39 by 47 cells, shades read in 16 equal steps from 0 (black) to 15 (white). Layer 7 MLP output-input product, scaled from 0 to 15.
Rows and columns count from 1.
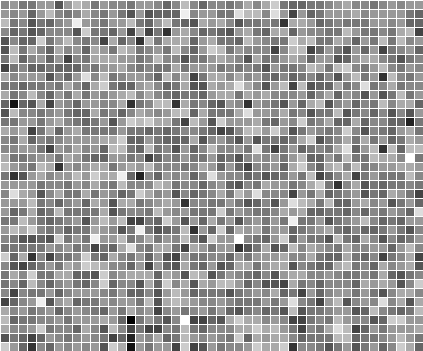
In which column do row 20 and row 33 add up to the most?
14
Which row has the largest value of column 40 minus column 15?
36
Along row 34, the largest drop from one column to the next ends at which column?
6
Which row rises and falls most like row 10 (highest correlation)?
27
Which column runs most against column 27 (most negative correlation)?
33
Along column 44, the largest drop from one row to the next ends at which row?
23
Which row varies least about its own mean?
1
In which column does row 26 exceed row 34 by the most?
16
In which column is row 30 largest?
10
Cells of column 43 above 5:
32
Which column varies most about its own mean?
15
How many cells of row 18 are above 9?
8
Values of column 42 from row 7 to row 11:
10 9 9 7 9
